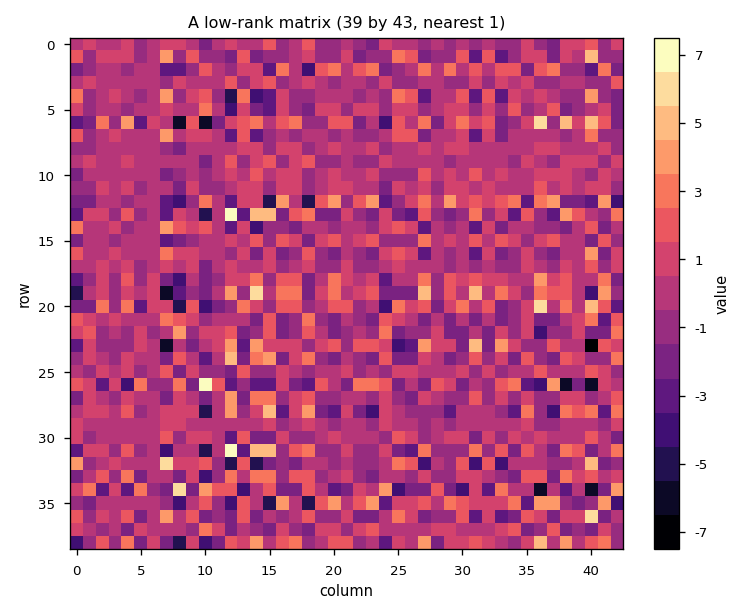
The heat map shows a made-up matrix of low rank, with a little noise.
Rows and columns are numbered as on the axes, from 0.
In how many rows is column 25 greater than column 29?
18
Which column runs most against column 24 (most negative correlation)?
36
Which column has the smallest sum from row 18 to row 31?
10
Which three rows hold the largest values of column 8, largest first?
34, 22, 26
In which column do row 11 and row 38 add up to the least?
8
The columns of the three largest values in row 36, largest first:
40, 7, 25
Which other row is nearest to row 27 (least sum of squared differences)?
24
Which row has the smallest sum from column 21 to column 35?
28
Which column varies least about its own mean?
6
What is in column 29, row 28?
-3
